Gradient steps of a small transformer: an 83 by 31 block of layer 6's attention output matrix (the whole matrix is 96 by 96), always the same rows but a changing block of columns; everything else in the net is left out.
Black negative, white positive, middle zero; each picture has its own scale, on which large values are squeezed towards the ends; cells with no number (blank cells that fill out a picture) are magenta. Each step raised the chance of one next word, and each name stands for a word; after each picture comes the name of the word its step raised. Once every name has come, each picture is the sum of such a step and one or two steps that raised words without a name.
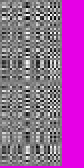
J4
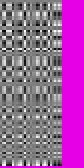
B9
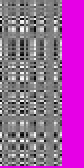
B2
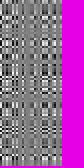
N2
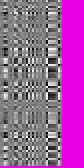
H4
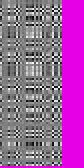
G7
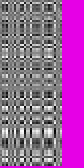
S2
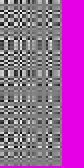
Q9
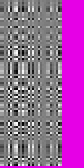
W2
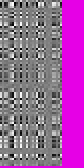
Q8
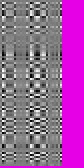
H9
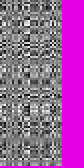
W2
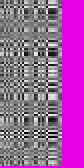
H4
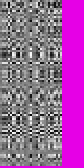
Q8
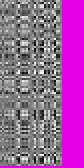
N2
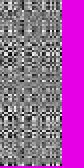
B9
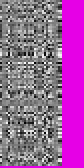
S2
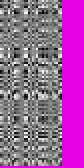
H4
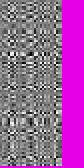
W2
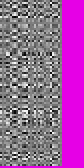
H9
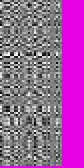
Q8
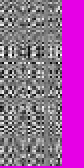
W2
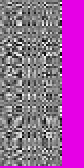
H4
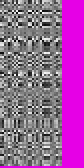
Q9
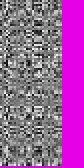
B9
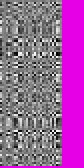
B2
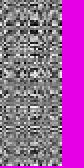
B9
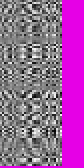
S2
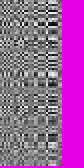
Q9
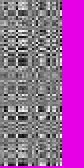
B9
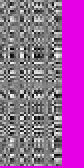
Q8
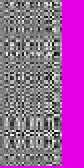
B2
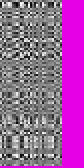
Q8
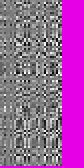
N2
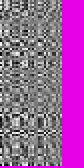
B9
